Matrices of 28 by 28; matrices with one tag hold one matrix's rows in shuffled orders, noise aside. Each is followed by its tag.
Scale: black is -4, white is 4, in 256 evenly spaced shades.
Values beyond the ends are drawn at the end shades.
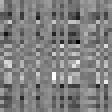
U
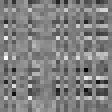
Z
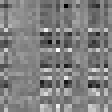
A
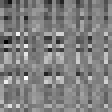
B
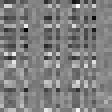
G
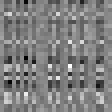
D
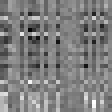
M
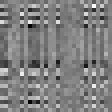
M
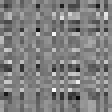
U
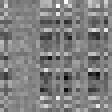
A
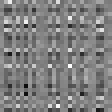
D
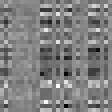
A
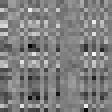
M
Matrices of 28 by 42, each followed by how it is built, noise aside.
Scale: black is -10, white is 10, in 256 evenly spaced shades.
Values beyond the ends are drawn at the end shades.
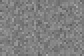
repeating rows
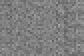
repeating rows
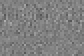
low rank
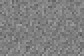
repeating columns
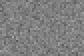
noise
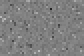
sparse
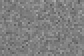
noise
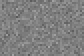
noise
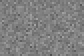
repeating columns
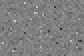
sparse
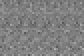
repeating columns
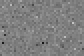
sparse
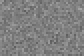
noise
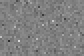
sparse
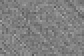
Toeplitz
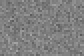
noise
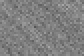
Toeplitz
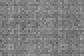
blocks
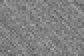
Toeplitz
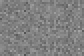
repeating rows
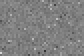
sparse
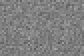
repeating columns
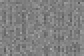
blocks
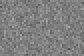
noise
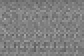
repeating columns
